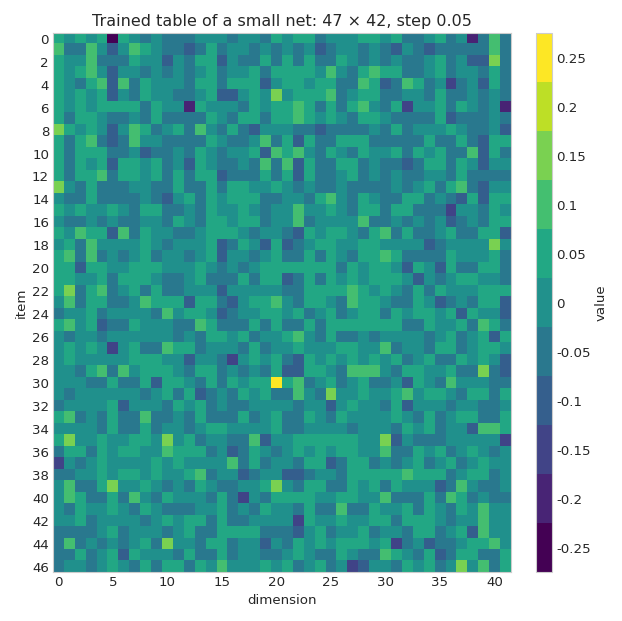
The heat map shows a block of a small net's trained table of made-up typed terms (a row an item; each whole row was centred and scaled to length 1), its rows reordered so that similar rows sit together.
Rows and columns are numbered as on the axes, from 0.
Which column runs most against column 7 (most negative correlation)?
17
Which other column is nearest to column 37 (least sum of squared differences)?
34
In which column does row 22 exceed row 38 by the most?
1
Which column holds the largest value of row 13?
0
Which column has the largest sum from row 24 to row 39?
20
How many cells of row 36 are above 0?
18
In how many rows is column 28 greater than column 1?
19
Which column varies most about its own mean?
22
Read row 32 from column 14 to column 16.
-0.05 0 -0.05
